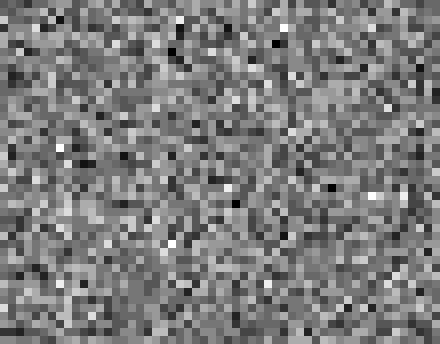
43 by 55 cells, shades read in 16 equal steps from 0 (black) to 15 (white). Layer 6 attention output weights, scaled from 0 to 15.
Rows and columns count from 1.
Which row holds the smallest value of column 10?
19
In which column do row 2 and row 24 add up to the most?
29
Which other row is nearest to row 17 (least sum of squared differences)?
43
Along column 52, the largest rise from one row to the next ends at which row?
11
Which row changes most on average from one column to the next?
36
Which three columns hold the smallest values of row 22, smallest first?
38, 51, 25
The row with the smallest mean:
42
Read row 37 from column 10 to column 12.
12 11 8
